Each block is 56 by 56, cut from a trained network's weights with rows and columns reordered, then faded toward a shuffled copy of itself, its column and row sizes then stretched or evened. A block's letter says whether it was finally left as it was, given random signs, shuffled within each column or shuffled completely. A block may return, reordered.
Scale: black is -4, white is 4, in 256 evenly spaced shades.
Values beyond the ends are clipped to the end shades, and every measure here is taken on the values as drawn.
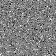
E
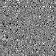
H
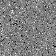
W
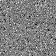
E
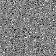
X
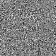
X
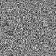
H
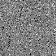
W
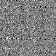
X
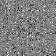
X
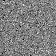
E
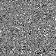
X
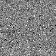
X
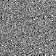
X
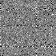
X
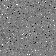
E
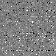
X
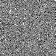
W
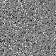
W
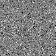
X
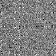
H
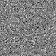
H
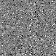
X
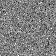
E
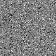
W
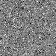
E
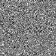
X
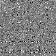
X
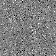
W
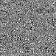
H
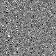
W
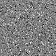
W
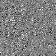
H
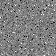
E
